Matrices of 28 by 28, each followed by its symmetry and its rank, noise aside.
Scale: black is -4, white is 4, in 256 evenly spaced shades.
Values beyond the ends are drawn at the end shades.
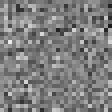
no symmetry, rank five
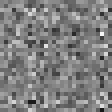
no symmetry, rank four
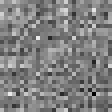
symmetric, rank four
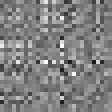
symmetric, rank three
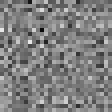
antisymmetric, rank four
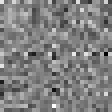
no symmetry, rank five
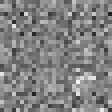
symmetric, rank five
